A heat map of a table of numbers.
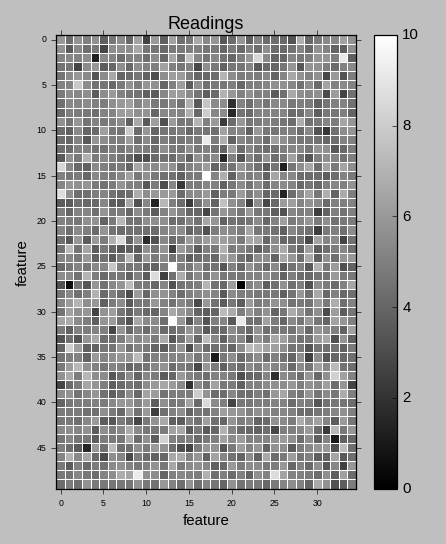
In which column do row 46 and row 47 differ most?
1
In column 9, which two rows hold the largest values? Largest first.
48, 35
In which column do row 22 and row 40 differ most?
10
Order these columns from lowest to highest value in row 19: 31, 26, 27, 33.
26, 31, 33, 27
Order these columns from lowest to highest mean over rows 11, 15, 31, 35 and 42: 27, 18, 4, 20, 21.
18, 20, 27, 4, 21
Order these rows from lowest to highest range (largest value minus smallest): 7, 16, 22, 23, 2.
16, 23, 7, 22, 2
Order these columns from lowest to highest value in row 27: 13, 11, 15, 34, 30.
13, 11, 15, 30, 34
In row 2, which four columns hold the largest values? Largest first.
33, 23, 15, 13
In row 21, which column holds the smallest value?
30
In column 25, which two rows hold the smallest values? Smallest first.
37, 43
